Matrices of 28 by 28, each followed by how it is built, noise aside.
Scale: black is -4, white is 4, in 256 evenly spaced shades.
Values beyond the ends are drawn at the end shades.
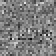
uneven rows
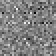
uneven rows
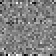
uneven rows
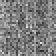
blocks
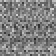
repeating columns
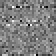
uneven rows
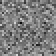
repeating columns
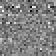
uneven rows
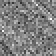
Toeplitz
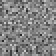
repeating columns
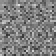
repeating columns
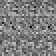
repeating columns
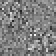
block diagonal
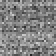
blocks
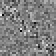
block diagonal
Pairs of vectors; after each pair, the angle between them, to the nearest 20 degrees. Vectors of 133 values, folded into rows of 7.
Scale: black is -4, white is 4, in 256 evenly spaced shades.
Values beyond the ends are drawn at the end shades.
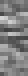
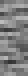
60 degrees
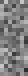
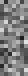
160 degrees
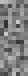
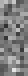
60 degrees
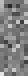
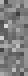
80 degrees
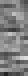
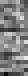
20 degrees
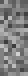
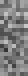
160 degrees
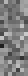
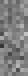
20 degrees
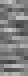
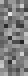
80 degrees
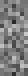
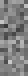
80 degrees
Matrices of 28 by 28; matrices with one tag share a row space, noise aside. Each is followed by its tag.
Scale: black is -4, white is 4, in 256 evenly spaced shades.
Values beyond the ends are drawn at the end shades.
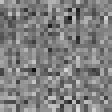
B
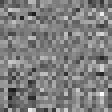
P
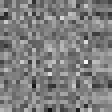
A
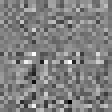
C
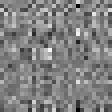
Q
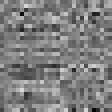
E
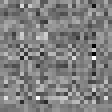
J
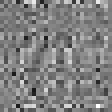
C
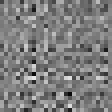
C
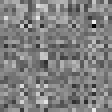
J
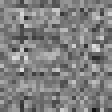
E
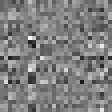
P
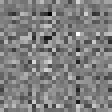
Q
